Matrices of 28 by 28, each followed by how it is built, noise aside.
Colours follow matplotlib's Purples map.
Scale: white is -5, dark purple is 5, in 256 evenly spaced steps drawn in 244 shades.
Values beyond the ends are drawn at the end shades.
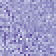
lower triangular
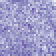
smooth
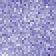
smooth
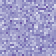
noise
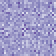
low rank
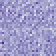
repeating columns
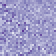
lower triangular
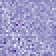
lower triangular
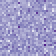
uneven columns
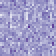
low rank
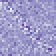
banded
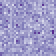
low rank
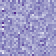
uneven columns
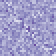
banded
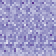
repeating columns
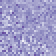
lower triangular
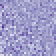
lower triangular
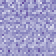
repeating columns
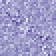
banded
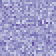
noise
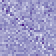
banded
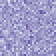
noise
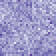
smooth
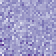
lower triangular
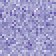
repeating columns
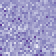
lower triangular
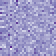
low rank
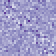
banded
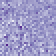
lower triangular
